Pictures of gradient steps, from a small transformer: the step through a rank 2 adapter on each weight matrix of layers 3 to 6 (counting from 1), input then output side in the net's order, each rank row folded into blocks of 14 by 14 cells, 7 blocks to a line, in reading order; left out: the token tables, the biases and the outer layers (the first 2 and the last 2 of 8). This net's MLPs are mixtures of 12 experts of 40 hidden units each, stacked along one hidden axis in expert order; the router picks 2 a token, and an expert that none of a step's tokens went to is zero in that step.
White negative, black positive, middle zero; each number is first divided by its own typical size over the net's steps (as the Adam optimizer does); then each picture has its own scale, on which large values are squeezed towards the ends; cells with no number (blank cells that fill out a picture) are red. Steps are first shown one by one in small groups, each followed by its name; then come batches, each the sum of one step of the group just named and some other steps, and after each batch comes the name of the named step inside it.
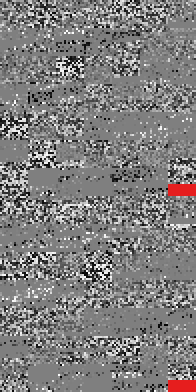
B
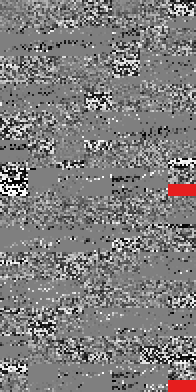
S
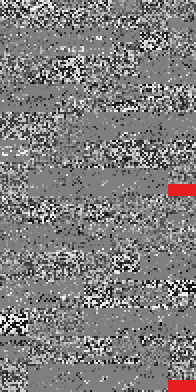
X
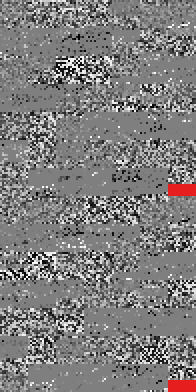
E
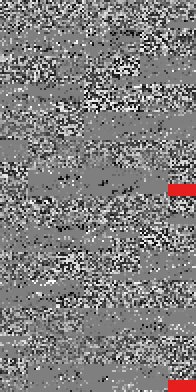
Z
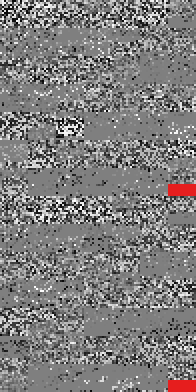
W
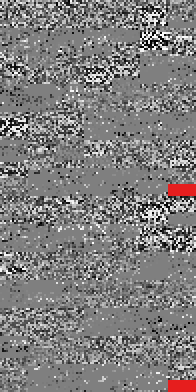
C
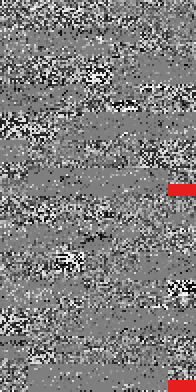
X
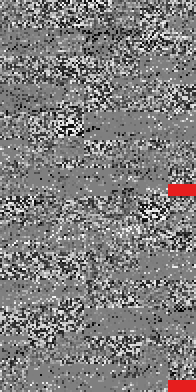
C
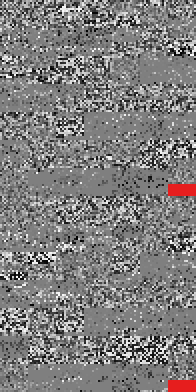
E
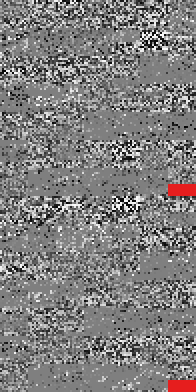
C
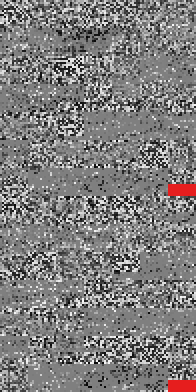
E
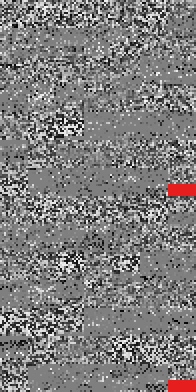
W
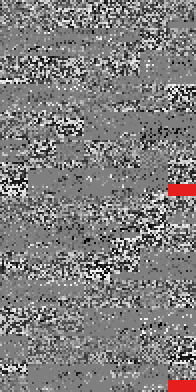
X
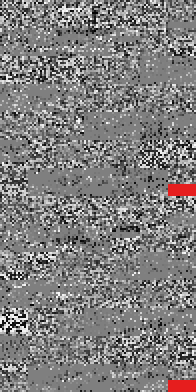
X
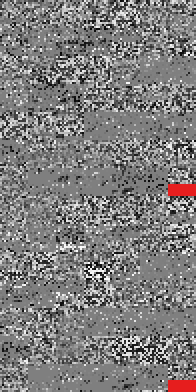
E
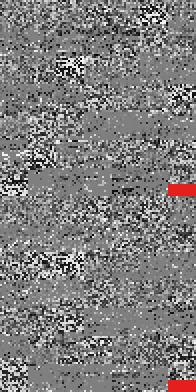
S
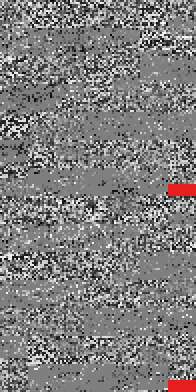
C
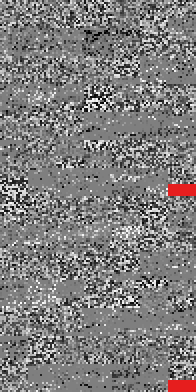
S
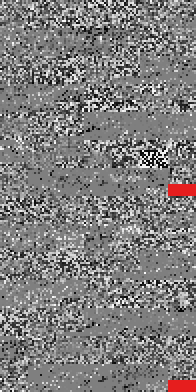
X
